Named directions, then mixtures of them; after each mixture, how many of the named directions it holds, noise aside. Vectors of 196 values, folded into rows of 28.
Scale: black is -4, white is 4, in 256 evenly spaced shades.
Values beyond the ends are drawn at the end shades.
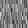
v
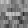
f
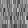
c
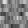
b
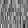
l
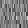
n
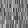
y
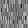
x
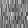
three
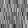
three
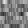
one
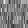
three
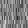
two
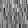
four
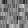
one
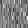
three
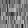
three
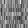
three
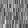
one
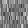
three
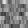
one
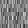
four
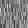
two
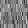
one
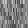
four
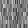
four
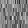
three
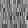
one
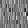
two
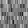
three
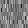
one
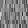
two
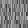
one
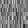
four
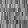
four
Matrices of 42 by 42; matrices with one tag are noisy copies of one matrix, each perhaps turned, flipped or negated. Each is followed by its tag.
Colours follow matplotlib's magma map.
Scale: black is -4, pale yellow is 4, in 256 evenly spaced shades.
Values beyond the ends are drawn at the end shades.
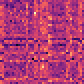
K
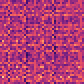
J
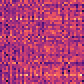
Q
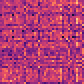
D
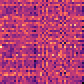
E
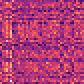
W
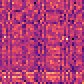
W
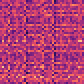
J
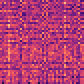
Q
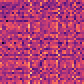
J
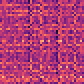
J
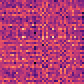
E
